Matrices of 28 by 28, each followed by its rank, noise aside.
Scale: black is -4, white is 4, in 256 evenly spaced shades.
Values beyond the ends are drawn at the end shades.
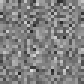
six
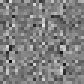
five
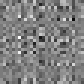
three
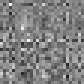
three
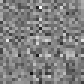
six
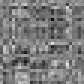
three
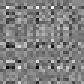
two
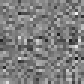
six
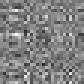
four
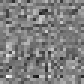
six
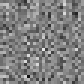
four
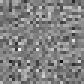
six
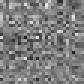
five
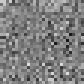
six
